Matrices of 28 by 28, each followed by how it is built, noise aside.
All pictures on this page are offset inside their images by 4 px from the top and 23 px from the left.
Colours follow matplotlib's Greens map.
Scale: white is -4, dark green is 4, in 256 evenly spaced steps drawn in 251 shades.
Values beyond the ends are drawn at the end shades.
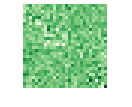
block diagonal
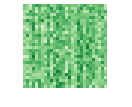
blocks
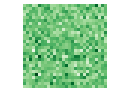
low rank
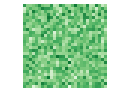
repeating columns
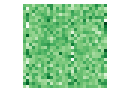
uneven columns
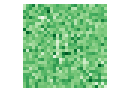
block diagonal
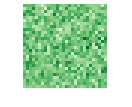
noise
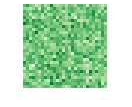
noise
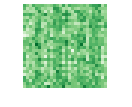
blocks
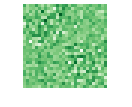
block diagonal
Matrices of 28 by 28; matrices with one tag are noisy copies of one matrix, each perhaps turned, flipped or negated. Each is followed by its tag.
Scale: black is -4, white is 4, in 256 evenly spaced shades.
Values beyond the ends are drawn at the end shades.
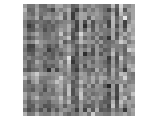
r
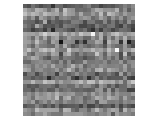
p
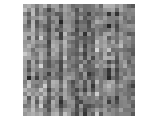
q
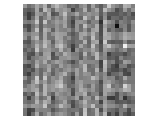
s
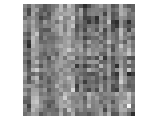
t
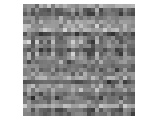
p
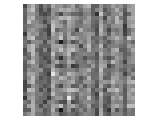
p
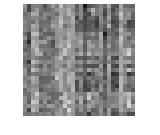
t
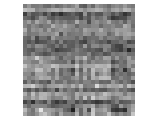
t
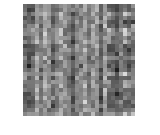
s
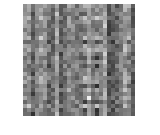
p
